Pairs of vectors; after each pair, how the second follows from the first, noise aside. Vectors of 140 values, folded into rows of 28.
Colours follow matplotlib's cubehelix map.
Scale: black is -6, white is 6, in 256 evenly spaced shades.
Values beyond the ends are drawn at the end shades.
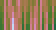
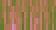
shrunk.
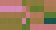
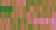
reversed, shrunk.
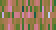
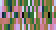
negated, scaled up.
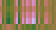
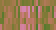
reversed, shrunk.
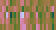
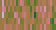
reversed, negated, partly zeroed.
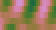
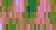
copied.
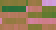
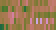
reversed, negated, partly zeroed.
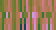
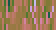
reversed, negated, partly zeroed.
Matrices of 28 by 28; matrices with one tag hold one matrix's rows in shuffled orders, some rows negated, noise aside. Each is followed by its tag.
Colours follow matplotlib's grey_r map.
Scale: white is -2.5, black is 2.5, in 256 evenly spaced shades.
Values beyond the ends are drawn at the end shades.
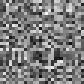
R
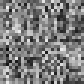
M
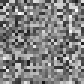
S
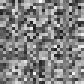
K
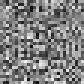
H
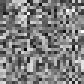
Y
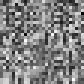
S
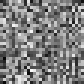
Y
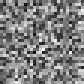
K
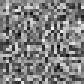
M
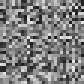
Y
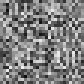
H
